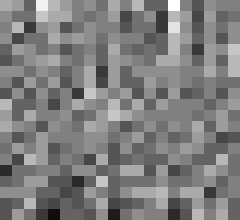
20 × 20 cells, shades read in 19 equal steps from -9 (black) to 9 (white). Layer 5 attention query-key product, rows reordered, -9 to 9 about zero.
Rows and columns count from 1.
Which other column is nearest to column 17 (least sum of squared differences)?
14
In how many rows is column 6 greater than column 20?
5
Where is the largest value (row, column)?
1, 15
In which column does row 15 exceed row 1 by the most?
3
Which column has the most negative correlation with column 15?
17
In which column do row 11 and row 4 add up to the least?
2
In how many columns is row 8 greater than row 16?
8
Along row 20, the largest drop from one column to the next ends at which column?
10
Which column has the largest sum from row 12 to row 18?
9
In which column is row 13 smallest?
19
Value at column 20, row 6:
4
